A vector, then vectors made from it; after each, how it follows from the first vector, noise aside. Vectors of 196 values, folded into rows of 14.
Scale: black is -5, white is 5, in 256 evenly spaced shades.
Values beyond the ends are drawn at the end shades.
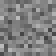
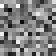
wrapped around, scaled up.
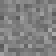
negated, shrunk.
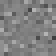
reversed, negated, partly zeroed.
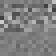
reversed, negated, partly zeroed.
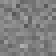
wrapped around, shrunk.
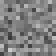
copied.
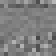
reversed, negated, partly zeroed.
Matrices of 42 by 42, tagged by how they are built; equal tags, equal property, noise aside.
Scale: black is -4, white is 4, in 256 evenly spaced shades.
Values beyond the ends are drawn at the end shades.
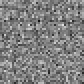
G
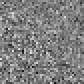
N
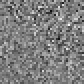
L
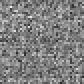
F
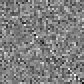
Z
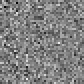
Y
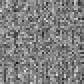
F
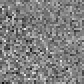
N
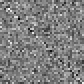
Z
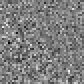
N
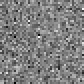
Y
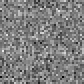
F
